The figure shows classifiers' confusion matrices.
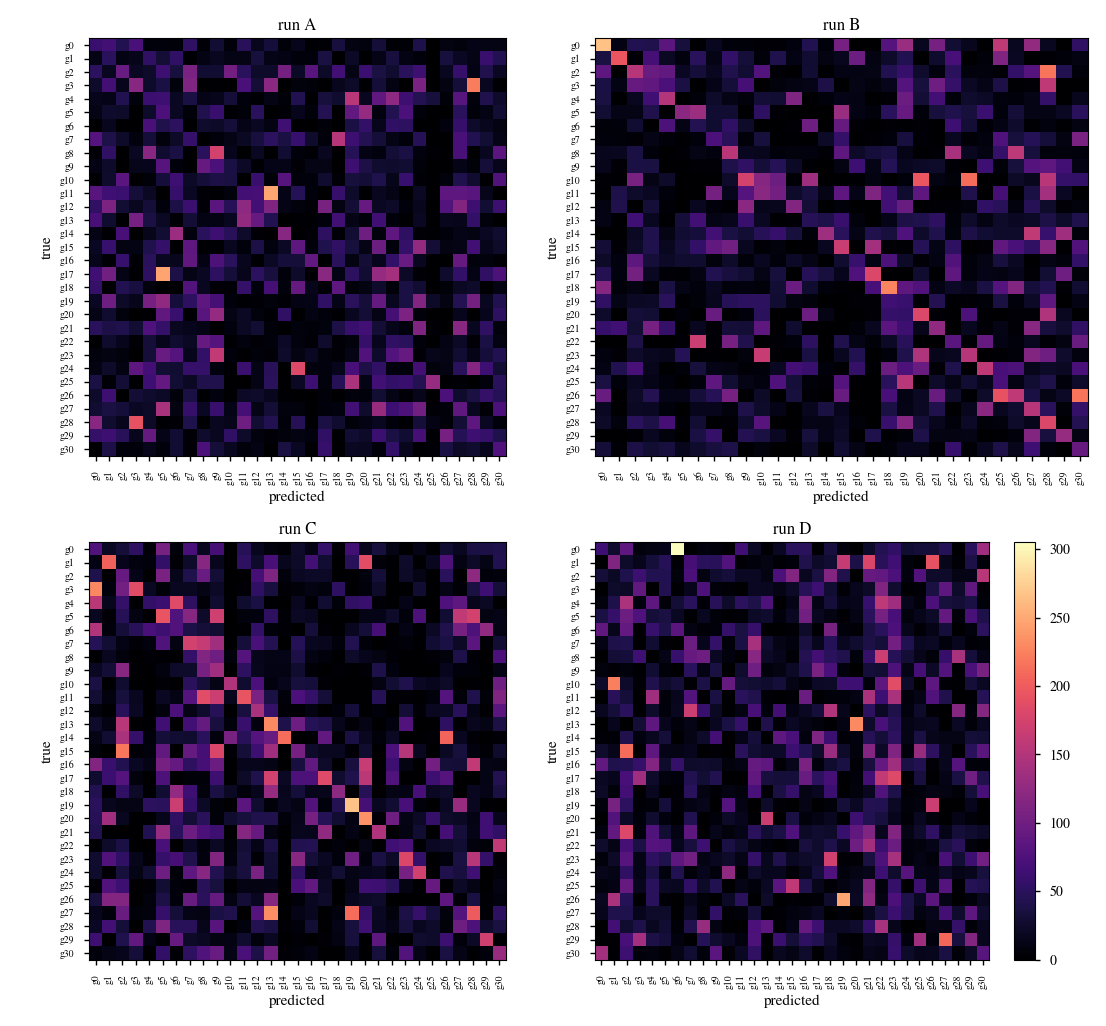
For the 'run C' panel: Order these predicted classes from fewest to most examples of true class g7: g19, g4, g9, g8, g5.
g4, g19, g5, g9, g8
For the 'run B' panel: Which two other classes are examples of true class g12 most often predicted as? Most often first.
g9, g19
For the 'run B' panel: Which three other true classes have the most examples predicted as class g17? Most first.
g15, g11, g18
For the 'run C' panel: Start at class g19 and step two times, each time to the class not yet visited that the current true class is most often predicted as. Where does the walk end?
g0
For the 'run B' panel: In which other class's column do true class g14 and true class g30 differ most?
g29
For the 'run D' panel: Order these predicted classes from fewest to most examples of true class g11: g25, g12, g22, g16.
g25, g12, g22, g16
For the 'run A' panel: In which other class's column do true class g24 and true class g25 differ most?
g15
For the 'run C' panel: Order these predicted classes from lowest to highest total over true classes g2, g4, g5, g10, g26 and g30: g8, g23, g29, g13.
g29, g23, g8, g13
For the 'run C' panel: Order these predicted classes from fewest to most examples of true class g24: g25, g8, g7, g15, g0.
g25, g0, g15, g7, g8
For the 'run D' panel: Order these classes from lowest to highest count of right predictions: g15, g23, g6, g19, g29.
g19, g15, g6, g29, g23
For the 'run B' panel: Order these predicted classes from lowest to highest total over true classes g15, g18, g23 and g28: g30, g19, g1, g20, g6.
g1, g6, g30, g19, g20
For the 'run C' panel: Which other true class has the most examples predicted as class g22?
g20
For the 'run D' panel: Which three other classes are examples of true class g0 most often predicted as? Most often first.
g6, g30, g2
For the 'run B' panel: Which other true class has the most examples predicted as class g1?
g21
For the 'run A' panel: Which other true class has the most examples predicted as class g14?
g2
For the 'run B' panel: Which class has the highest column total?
g28
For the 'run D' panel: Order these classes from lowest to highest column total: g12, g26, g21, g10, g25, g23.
g10, g25, g26, g12, g21, g23
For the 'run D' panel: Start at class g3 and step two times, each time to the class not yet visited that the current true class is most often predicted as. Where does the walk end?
g21
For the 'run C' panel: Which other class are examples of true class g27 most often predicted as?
g13
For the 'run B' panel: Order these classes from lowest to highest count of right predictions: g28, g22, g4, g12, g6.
g6, g22, g12, g4, g28
